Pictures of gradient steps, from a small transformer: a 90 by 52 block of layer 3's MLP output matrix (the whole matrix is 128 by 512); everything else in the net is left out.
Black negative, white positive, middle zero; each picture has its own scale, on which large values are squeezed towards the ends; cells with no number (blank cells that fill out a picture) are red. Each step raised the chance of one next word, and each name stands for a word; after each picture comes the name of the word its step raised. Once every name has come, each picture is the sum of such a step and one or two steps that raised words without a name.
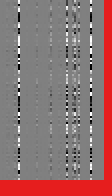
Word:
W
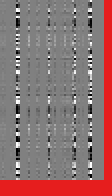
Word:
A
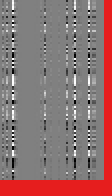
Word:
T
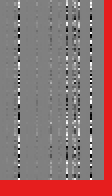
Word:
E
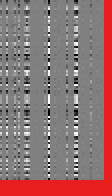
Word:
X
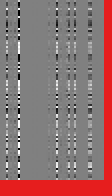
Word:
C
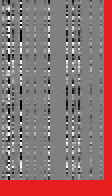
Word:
X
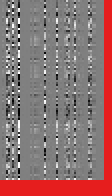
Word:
A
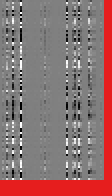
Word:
E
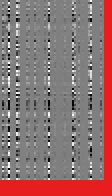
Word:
T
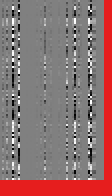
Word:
A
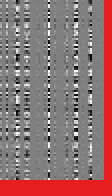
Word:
X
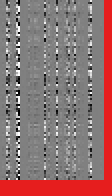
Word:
X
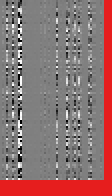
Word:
T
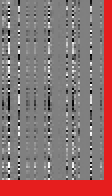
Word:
X
